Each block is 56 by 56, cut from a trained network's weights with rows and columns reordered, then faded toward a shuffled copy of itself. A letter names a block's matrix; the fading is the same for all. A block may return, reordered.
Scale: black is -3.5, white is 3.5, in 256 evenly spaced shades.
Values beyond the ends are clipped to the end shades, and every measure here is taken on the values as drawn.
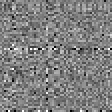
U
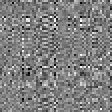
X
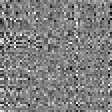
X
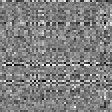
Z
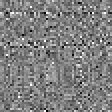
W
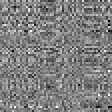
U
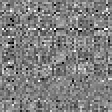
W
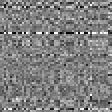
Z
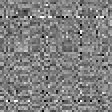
U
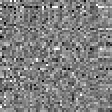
W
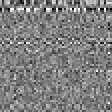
Z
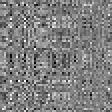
X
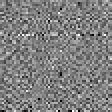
U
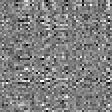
X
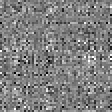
X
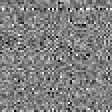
W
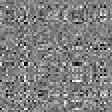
X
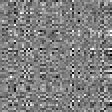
X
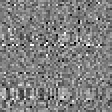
W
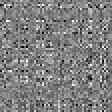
X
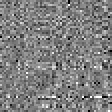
W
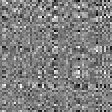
X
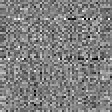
U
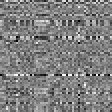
Z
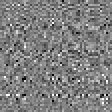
W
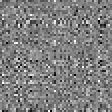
X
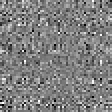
X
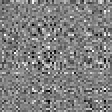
X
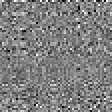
W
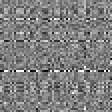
Z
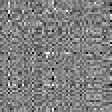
U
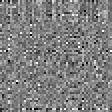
W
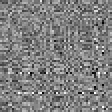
U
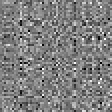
X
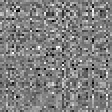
X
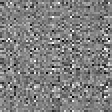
X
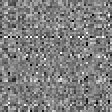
W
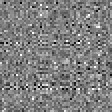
W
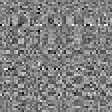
U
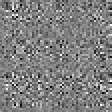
X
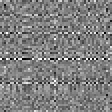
Z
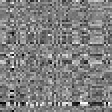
Z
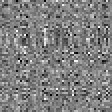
X
